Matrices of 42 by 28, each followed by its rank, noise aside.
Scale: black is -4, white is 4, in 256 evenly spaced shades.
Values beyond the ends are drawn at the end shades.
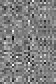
four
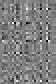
three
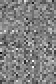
eight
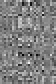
four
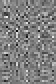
four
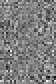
six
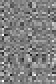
four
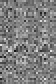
four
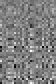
three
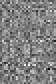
six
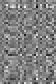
three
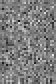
six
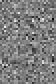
eight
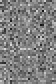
eight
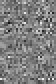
six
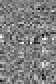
six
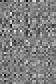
four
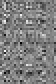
four
